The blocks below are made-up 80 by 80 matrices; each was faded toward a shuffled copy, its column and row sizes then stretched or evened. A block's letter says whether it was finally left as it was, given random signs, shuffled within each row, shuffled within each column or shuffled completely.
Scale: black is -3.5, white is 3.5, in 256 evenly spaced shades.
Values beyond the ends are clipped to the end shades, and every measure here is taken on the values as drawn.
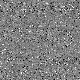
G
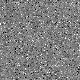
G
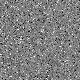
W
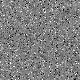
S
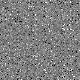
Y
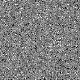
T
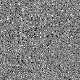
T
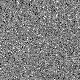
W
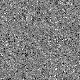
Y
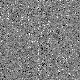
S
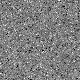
W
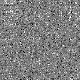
T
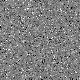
W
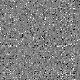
T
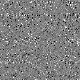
T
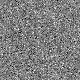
W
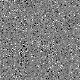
T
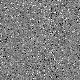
S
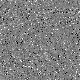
G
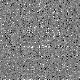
T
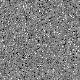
S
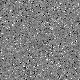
W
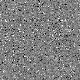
T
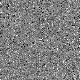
S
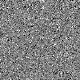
Y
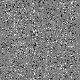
S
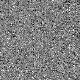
S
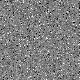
S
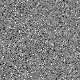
S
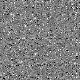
T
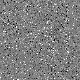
S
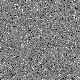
W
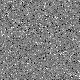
W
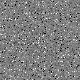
Y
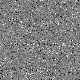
G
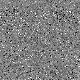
G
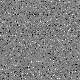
G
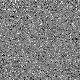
G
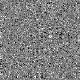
T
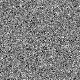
G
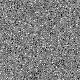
W
